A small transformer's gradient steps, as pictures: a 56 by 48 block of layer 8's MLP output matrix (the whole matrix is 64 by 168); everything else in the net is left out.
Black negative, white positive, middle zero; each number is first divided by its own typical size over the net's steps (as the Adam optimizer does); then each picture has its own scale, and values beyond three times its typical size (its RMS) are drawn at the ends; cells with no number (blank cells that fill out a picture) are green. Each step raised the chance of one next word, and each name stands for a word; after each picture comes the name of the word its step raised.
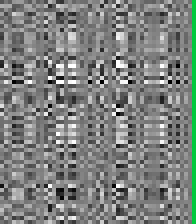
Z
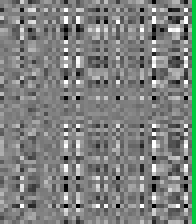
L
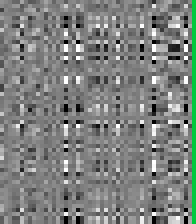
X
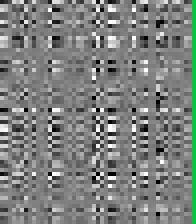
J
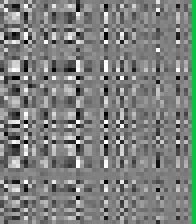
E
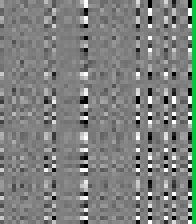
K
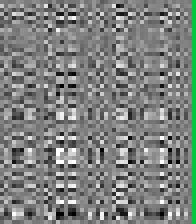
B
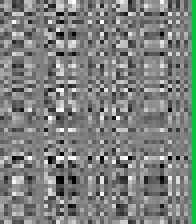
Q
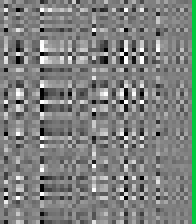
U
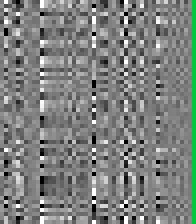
Q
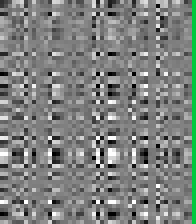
B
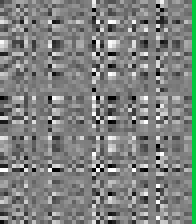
K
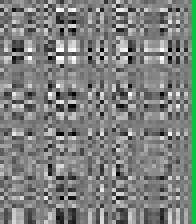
U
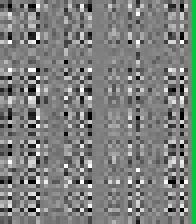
E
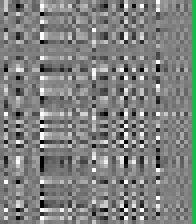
E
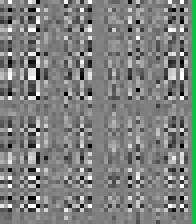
L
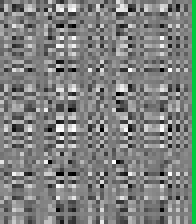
J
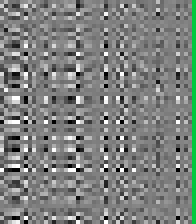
K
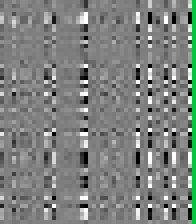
L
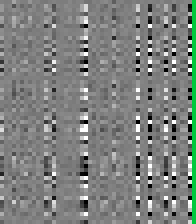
J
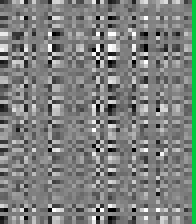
X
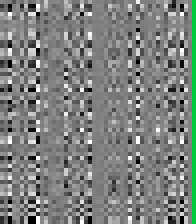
Q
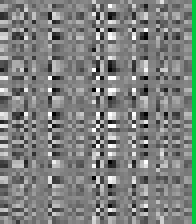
E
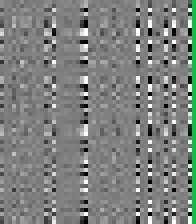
X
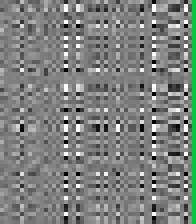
J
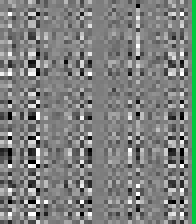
B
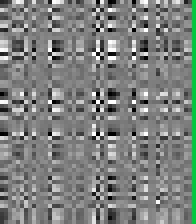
U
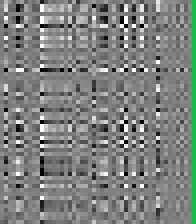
J
